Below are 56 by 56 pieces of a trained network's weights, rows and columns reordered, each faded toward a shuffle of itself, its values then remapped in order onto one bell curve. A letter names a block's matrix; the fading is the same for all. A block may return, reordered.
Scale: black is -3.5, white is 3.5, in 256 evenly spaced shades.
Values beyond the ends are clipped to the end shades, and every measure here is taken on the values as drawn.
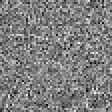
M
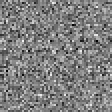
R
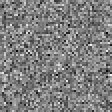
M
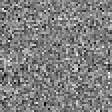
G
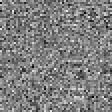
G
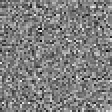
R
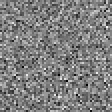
M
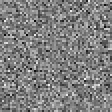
R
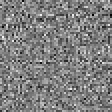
R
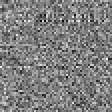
R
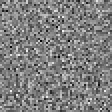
M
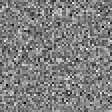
R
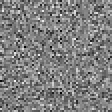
M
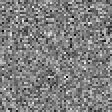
M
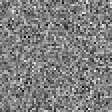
G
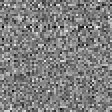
R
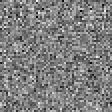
M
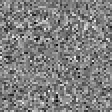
G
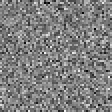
R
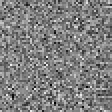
G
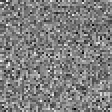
M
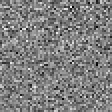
R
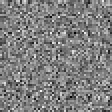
R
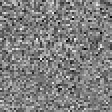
G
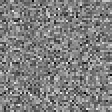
R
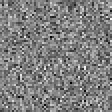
M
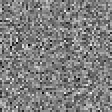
G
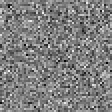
M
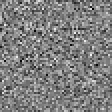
M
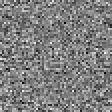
R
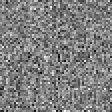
R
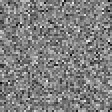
M
